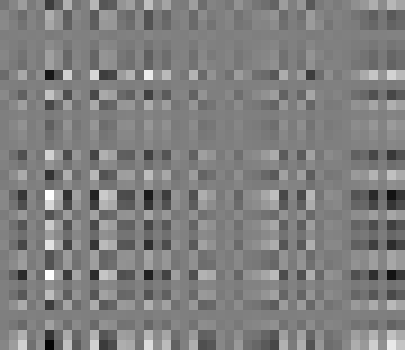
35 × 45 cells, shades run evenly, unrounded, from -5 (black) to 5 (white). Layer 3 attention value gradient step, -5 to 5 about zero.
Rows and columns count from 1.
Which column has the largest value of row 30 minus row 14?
6
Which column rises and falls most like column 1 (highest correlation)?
21
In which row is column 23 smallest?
35
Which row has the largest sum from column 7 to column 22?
8
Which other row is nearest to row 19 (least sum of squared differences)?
14
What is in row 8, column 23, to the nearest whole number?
-1
